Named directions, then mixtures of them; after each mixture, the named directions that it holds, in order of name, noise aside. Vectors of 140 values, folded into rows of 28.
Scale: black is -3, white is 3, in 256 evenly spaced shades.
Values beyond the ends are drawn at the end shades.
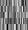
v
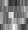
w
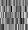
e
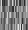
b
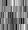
e, v, w.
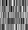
b, e, v.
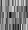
b, w.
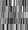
b, e, v.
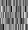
e.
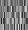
b, e.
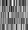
b, e, v.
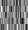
b, e, v.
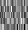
e.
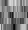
w.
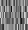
e.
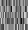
e.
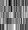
e, v, w.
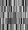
e, v.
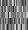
b, v.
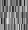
b, e, v.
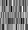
b, e, v.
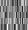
v.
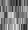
b, v, w.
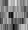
w.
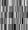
b, v, w.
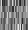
b.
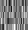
e, v, w.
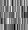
e, v, w.
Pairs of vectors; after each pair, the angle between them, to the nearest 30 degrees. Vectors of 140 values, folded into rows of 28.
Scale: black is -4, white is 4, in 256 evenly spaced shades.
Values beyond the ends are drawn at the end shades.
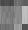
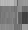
150 degrees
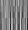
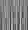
30 degrees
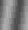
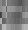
60 degrees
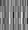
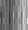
120 degrees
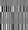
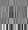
90 degrees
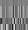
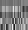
150 degrees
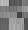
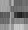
60 degrees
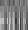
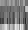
120 degrees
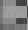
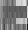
150 degrees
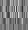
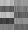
90 degrees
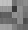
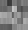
150 degrees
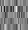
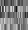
150 degrees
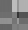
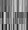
60 degrees
